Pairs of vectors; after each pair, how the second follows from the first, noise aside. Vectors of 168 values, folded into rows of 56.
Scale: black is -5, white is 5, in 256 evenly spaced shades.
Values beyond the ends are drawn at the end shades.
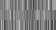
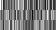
wrapped around, scaled up.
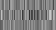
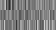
wrapped around, negated.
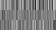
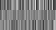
negated.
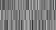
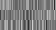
negated.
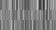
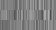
wrapped around, negated, shrunk.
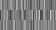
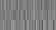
wrapped around, negated, shrunk.
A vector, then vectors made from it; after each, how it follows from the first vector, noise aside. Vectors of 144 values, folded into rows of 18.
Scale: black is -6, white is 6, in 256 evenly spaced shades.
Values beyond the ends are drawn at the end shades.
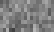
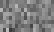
copied.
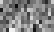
negated, scaled up.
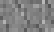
reversed, negated, partly zeroed.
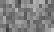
reversed, negated.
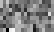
negated, scaled up.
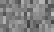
reversed, negated.
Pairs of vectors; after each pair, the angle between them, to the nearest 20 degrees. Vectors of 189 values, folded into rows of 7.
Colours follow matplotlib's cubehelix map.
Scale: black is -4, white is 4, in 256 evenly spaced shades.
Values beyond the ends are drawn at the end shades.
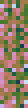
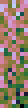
60 degrees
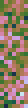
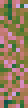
60 degrees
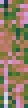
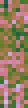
40 degrees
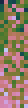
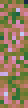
80 degrees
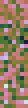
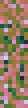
20 degrees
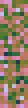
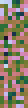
40 degrees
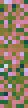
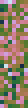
40 degrees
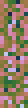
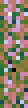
140 degrees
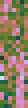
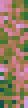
60 degrees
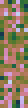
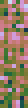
160 degrees
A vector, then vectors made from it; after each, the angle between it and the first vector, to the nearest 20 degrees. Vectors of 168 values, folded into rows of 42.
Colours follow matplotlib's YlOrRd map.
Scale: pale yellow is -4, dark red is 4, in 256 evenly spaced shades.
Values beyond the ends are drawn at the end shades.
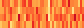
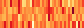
140 degrees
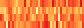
80 degrees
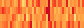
140 degrees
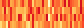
40 degrees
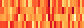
160 degrees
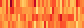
100 degrees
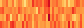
140 degrees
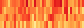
100 degrees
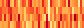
40 degrees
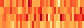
60 degrees
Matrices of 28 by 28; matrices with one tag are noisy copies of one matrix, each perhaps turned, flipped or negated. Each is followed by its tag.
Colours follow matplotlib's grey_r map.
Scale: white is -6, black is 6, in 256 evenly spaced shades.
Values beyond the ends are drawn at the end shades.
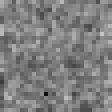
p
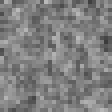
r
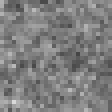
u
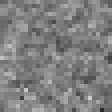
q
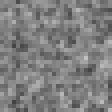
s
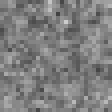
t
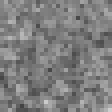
t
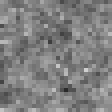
u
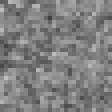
s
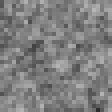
u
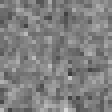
s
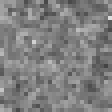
q
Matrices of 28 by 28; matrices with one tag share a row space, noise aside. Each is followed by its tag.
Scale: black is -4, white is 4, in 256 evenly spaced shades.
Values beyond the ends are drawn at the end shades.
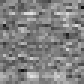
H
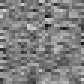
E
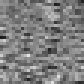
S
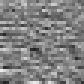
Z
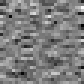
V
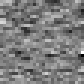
V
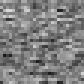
Z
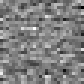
E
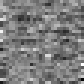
E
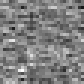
H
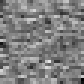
E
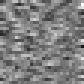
V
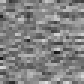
S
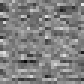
E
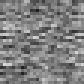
Z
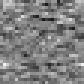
Z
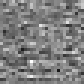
H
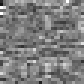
E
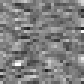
V
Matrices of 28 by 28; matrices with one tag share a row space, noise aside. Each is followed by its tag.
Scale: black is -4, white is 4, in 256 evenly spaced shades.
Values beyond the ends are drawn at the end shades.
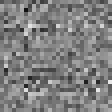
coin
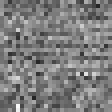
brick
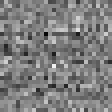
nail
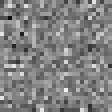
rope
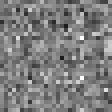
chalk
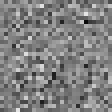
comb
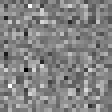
coin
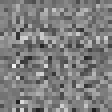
comb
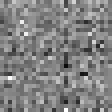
rope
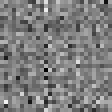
nail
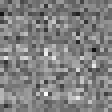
nail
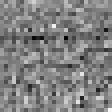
chalk
